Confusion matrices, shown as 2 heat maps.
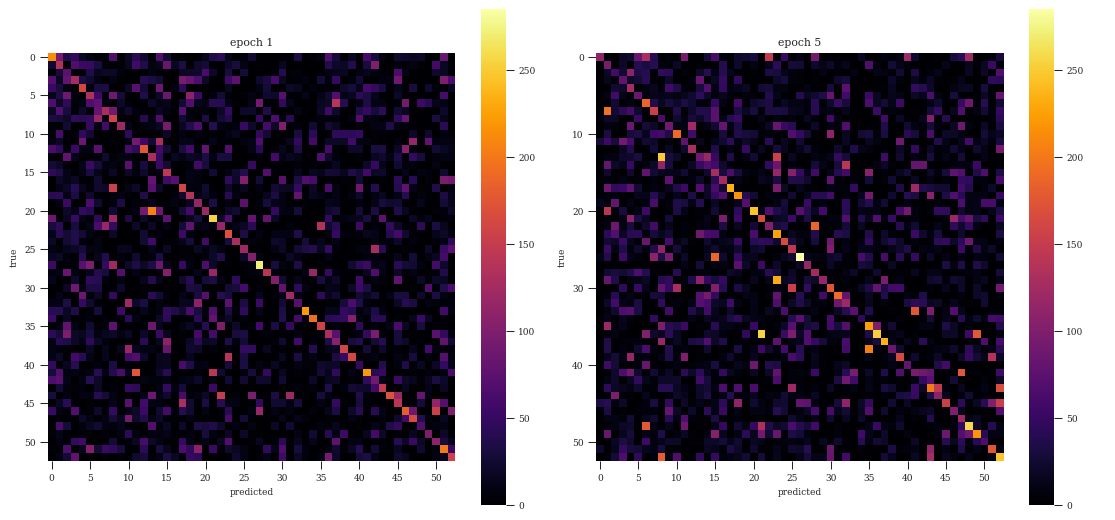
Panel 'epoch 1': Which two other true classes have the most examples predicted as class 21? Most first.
41, 28
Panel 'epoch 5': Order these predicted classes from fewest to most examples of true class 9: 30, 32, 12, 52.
30, 52, 32, 12
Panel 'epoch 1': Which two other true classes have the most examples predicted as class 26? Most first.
44, 21
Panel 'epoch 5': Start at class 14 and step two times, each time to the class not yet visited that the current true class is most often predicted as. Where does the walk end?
31
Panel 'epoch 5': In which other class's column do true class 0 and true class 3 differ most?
22
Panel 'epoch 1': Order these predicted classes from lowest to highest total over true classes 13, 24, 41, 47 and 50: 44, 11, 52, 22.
44, 22, 52, 11
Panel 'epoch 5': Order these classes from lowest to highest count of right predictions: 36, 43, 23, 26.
43, 23, 36, 26
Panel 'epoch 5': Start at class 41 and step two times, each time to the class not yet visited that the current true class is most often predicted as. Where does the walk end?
11
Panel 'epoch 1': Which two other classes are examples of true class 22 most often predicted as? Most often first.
35, 7
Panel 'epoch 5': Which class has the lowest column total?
0
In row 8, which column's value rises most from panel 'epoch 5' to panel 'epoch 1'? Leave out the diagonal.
6
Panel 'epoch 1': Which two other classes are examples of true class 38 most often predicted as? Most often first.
10, 15
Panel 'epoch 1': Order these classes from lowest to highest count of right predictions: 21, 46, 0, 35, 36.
36, 35, 46, 0, 21
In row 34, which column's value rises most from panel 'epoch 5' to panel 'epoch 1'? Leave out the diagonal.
39
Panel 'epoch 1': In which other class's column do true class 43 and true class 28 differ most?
34
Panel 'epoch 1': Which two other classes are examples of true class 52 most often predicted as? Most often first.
36, 3
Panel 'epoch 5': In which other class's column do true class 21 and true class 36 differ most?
49
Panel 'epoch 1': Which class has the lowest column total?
16
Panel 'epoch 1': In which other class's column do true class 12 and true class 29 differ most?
46
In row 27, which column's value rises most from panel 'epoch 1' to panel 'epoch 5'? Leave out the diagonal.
18
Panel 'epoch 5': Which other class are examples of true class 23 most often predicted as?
13
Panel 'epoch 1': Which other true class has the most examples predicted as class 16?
33
